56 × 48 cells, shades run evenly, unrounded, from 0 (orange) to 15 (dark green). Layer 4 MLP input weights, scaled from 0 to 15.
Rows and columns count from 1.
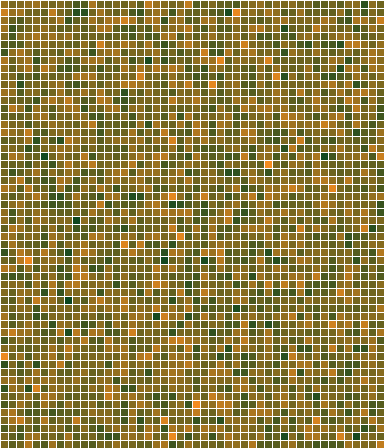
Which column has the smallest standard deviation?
33
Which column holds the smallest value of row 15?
36
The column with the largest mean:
35
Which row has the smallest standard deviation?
48
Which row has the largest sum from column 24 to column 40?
39
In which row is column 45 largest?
55
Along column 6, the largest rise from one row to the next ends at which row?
20
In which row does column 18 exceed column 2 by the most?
53
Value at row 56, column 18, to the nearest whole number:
9
